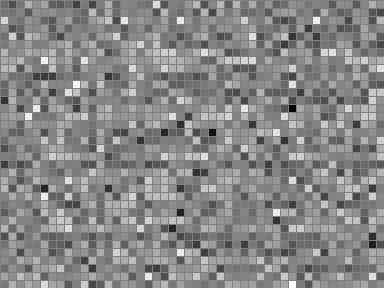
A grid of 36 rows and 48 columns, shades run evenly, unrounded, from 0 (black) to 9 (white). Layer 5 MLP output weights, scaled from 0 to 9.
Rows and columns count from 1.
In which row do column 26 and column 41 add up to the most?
7
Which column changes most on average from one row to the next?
37
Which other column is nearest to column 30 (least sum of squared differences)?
46
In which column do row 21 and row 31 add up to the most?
42
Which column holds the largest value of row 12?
9
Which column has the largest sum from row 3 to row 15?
17
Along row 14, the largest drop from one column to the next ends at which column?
6
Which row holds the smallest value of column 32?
16
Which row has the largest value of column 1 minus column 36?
3
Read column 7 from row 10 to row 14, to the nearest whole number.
2 5 2 6 6
